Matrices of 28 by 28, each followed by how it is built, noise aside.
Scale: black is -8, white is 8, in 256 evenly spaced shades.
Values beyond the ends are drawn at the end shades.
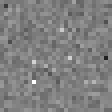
sparse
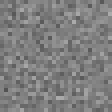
noise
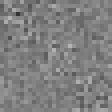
block diagonal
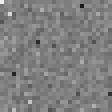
sparse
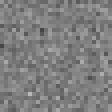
noise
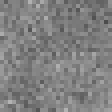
smooth
